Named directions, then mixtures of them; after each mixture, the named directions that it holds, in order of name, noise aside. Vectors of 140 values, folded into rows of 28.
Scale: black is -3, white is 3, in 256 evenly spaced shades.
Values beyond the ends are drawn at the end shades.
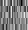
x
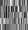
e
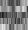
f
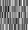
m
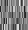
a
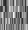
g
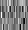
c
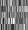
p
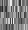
e, g, p.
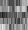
f.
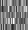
c, p.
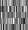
c, p.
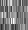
f, p.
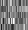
p.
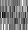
c, f, m.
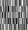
m.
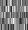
m, p, x.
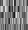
g.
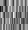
a, c, g.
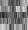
f.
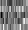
c, f.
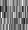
c, g, m.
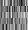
x.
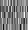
c, x.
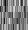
a, g.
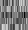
a, f, x.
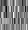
e, g.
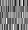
a, m.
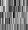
a, g.
